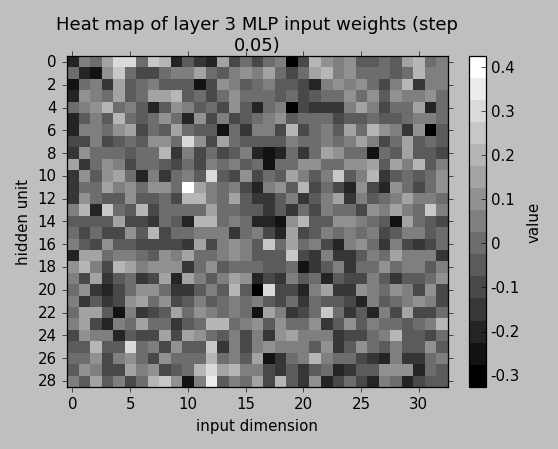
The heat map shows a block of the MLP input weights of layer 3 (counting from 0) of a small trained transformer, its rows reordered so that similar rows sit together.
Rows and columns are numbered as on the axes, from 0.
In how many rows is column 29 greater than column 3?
16
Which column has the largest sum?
12
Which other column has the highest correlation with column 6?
31
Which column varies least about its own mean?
15
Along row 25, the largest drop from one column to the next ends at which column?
13
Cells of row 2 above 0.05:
5
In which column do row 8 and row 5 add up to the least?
0
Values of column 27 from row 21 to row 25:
-0.05 0.05 0 0.05 -0.05
